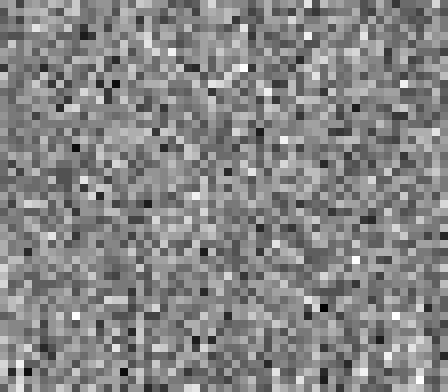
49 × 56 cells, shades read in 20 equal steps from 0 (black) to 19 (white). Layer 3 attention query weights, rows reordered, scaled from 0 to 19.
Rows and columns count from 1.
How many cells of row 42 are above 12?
10
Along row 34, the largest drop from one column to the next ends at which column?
19
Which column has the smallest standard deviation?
23
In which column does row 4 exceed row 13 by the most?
9
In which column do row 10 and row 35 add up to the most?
29
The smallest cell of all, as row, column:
39, 41
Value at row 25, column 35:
6
